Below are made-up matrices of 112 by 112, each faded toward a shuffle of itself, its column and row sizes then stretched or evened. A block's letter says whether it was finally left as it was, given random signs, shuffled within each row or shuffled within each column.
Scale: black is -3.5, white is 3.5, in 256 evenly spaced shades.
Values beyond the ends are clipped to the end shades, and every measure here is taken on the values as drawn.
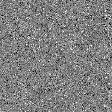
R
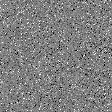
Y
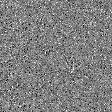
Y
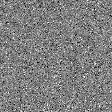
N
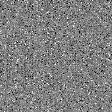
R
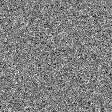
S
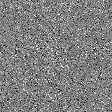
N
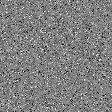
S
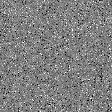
Y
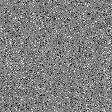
R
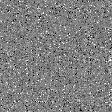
R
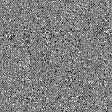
R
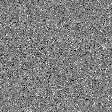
S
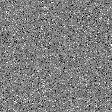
N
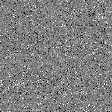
R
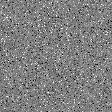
Y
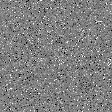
N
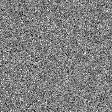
Y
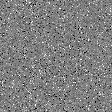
Y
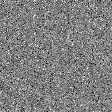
Y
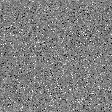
S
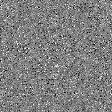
R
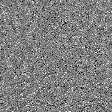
R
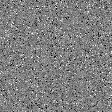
N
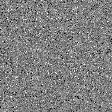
N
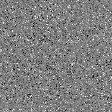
R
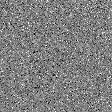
S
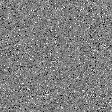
N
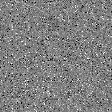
R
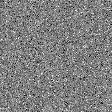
Y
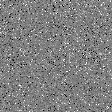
N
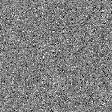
R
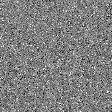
Y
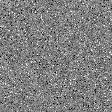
Y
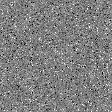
Y
